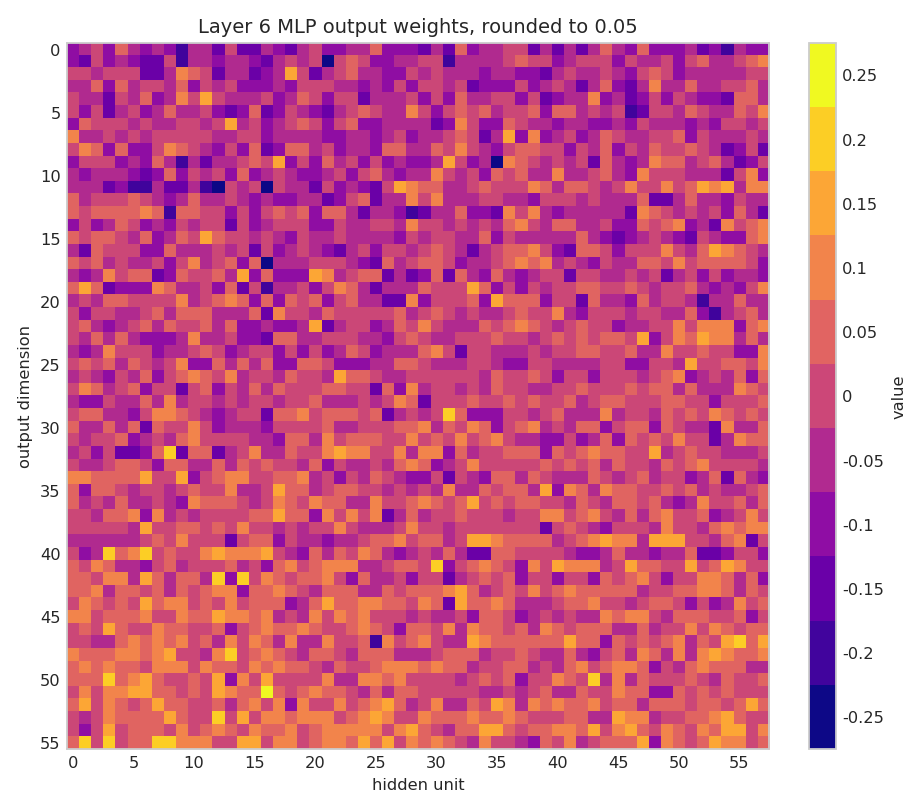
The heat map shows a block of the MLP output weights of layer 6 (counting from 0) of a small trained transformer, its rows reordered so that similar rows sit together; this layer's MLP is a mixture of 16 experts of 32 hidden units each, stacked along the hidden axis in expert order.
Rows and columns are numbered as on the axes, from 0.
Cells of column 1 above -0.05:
32
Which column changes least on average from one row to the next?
36
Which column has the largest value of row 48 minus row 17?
16
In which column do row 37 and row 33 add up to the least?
26
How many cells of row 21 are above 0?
13
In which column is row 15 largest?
11
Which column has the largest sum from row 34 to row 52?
12
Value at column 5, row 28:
-0.05
